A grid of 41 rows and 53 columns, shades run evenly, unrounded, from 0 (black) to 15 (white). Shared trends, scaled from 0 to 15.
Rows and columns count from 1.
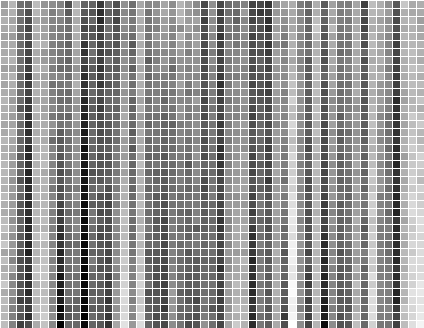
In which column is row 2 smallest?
13
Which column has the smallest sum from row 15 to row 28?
11
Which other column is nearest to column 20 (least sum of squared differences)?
24
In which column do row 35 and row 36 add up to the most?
37
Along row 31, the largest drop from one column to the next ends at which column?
41
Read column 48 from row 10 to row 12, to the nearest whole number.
10 9 9
